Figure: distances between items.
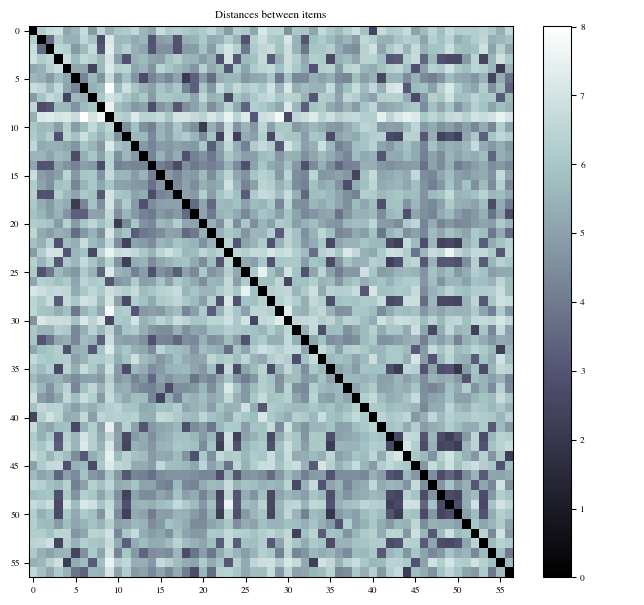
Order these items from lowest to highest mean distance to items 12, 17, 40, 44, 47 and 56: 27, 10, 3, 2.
2, 10, 3, 27
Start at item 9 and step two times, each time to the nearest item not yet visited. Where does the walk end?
26
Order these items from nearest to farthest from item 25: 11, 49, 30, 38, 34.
38, 11, 49, 34, 30
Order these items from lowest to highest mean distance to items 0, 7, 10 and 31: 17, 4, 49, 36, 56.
4, 36, 56, 17, 49
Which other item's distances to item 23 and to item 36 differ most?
51
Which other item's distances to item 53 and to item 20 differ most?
10
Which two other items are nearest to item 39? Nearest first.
27, 46
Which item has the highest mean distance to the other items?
9
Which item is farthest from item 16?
23
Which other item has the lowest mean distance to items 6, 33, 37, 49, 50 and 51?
46
